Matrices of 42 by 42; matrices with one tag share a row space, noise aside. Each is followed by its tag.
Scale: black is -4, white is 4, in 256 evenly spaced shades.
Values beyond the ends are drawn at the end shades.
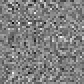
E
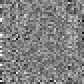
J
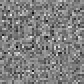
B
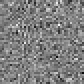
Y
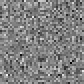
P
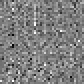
E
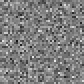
P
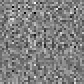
E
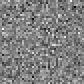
B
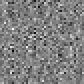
E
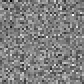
P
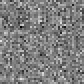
P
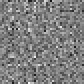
E
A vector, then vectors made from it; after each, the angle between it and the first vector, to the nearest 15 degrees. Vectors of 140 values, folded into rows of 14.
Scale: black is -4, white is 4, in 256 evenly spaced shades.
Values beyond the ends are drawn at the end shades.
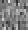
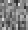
30 degrees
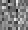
120 degrees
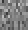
60 degrees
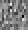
120 degrees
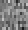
30 degrees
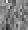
105 degrees
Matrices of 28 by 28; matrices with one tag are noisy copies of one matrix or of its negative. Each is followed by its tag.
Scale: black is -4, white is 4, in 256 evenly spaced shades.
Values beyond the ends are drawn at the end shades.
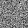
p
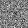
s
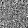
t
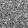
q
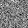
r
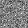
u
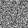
p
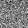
q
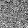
q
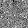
r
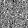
r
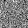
r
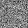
u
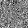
r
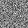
s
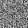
t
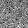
q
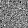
u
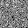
r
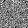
r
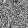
r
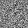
s
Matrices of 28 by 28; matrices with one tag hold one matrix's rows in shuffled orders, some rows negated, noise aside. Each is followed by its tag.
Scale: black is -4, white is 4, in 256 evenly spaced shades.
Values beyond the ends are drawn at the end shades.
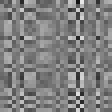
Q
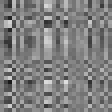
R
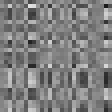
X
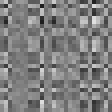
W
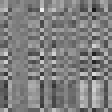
W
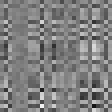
W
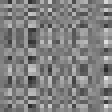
X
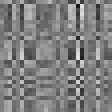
Q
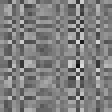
Q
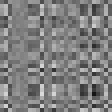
W
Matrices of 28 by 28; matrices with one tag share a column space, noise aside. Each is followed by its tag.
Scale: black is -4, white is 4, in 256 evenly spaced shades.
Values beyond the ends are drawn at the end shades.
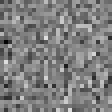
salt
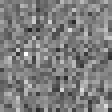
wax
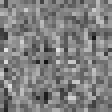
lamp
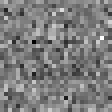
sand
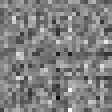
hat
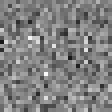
sand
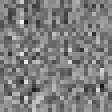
lamp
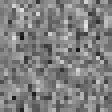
lamp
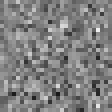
wax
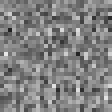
hat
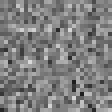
wax
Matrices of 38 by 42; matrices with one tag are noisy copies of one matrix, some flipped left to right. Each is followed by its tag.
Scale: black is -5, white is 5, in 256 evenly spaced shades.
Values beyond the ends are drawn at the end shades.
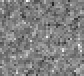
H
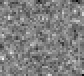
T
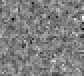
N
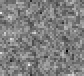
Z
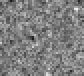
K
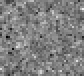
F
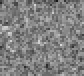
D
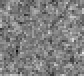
Z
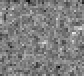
D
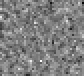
N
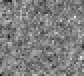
T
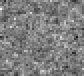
F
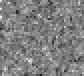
N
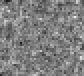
T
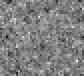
F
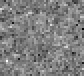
F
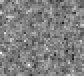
Z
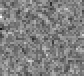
N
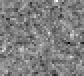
H
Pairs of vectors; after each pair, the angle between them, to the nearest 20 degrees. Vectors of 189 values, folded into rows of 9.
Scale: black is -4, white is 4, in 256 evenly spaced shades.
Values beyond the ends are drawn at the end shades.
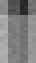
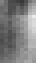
80 degrees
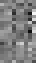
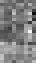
140 degrees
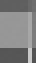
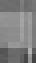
20 degrees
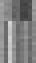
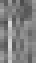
40 degrees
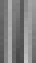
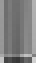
80 degrees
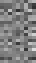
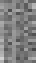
140 degrees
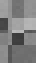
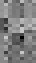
40 degrees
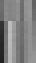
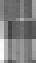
140 degrees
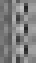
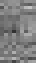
80 degrees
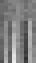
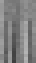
160 degrees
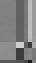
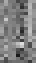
40 degrees
